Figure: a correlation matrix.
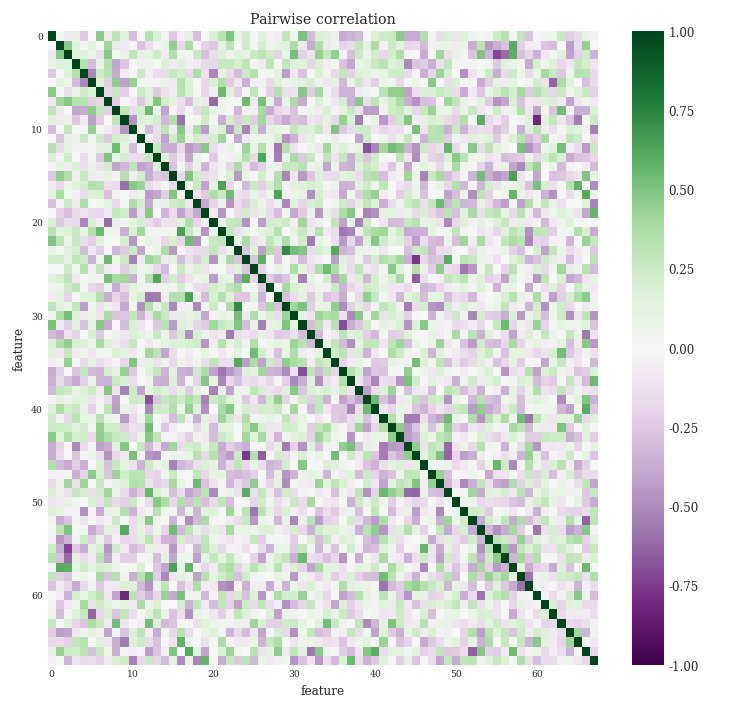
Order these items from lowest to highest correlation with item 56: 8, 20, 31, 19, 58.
8, 19, 20, 58, 31
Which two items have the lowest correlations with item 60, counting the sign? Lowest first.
9, 53
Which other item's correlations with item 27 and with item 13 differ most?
26
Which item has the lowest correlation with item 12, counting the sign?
39
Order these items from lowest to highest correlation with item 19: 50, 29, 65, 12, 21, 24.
21, 50, 65, 29, 24, 12
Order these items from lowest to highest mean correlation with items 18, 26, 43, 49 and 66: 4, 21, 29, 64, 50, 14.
64, 29, 14, 50, 21, 4
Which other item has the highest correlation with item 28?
17
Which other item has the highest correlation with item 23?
29
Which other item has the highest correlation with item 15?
57
